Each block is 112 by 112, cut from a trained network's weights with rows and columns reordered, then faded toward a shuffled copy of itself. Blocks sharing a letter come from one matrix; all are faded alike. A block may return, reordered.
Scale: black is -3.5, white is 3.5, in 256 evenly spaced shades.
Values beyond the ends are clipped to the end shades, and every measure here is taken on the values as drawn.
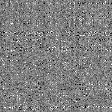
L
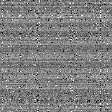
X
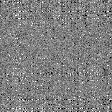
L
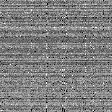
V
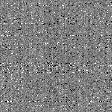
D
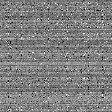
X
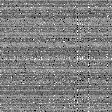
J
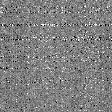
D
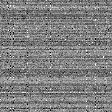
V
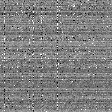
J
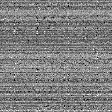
V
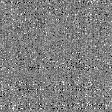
D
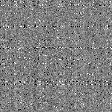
L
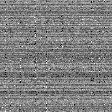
V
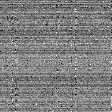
V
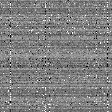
J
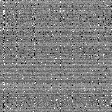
X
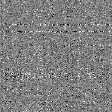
L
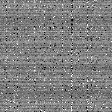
X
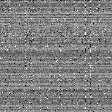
J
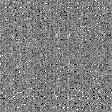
L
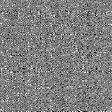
L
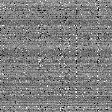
X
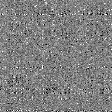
L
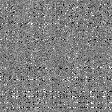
D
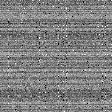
V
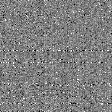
L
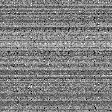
V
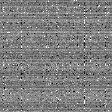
X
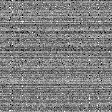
V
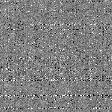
D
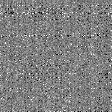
L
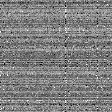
V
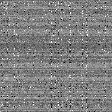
J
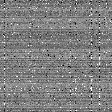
J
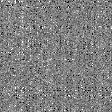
D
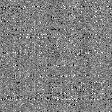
L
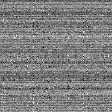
V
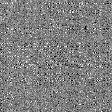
L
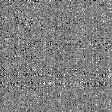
D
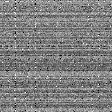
V
